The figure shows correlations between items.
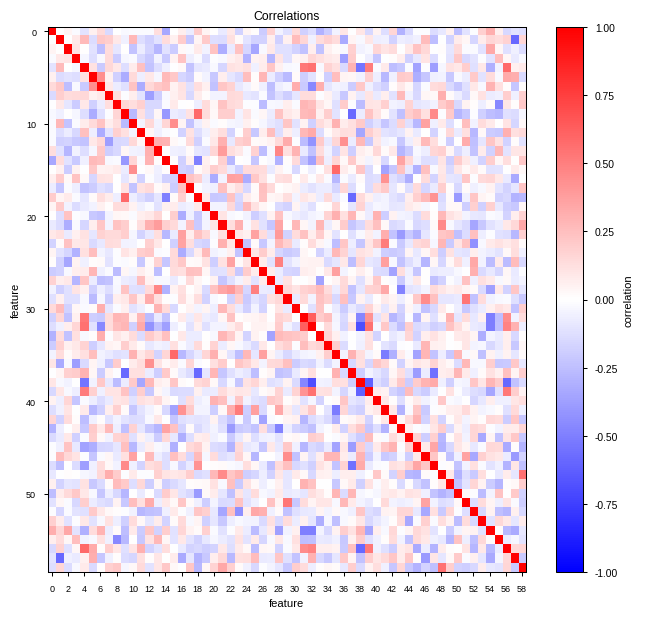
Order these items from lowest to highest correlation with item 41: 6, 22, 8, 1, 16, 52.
6, 1, 52, 8, 22, 16
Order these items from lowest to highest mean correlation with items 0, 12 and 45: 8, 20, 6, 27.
8, 20, 6, 27
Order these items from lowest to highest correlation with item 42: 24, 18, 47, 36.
24, 18, 36, 47
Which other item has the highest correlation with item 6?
5
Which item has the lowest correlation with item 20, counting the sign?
16
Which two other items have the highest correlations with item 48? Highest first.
58, 21
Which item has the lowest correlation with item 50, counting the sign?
18
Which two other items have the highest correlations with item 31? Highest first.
32, 4
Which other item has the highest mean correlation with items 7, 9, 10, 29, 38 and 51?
46
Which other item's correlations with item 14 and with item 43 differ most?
12
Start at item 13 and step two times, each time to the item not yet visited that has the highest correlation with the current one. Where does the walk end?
25
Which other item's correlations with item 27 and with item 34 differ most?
33
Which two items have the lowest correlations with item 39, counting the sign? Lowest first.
38, 54
